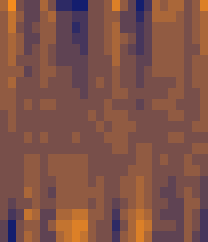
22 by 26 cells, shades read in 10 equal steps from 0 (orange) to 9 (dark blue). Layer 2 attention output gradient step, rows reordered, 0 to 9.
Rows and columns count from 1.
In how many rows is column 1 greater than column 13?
7
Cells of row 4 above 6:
3
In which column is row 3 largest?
10
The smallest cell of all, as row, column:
1, 2
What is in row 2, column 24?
5
